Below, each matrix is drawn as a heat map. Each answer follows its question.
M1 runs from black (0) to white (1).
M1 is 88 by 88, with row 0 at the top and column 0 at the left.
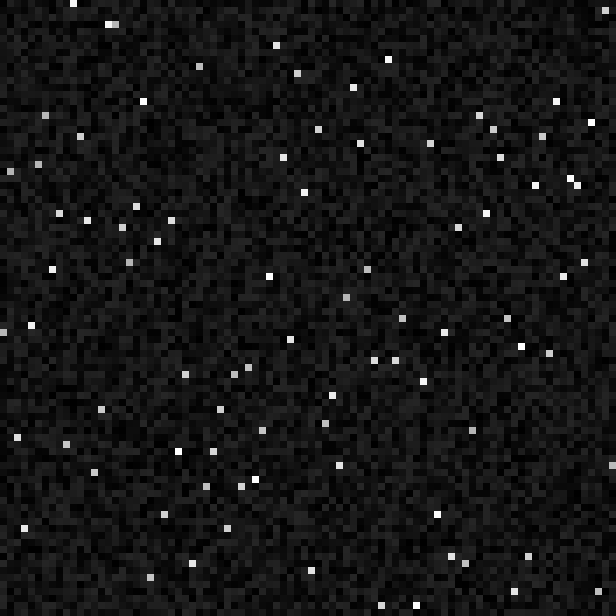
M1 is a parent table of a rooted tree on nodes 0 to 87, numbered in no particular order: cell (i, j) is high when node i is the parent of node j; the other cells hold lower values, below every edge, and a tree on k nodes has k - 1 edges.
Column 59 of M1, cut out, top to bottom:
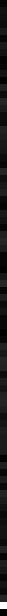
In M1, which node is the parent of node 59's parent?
1
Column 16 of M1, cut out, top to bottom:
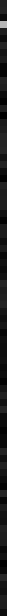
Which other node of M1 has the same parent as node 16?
15
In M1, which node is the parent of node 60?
54
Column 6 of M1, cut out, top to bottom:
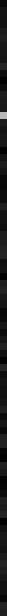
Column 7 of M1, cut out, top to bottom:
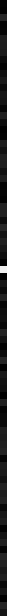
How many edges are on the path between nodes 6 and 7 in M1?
3
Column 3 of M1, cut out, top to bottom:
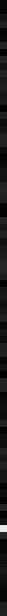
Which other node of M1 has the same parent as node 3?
32
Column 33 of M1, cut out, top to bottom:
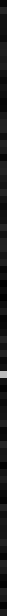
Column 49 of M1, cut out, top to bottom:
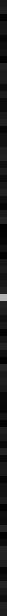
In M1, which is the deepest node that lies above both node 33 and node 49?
51
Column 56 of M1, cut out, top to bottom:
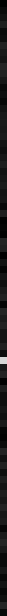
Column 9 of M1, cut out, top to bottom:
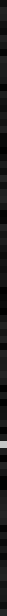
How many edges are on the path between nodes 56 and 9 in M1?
3
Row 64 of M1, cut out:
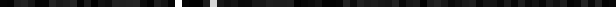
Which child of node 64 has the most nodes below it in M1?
30
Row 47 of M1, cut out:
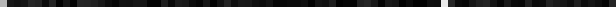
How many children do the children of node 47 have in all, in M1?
2
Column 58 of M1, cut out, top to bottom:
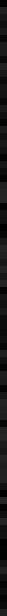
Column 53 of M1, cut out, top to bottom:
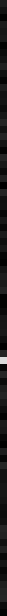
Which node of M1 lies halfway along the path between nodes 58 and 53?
20
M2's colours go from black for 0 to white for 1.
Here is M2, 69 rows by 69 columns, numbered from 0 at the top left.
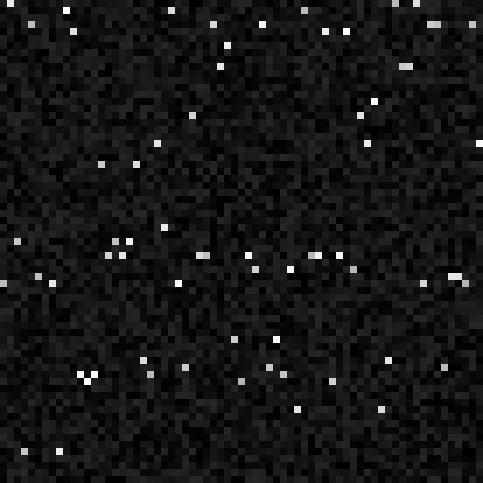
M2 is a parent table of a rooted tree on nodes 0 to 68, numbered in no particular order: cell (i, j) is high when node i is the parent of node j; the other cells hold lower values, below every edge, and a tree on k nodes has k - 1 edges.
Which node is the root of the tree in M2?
6
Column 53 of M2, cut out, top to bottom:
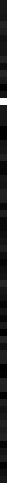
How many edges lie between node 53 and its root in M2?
4
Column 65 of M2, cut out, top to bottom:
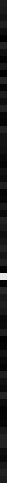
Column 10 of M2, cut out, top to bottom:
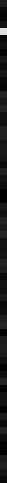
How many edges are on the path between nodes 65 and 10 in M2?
5
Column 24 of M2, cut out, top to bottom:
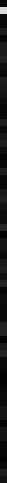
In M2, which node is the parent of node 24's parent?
0
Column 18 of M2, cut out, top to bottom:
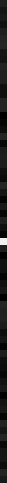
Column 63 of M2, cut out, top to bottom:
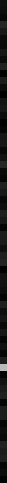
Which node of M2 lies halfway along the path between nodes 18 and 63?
51
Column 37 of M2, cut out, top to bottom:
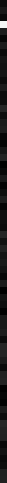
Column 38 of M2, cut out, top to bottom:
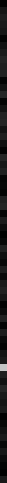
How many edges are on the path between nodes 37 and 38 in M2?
6
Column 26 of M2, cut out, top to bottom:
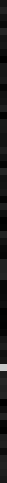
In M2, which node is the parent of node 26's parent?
20
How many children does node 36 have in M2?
8
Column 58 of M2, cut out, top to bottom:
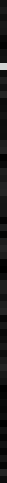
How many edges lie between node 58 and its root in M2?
9
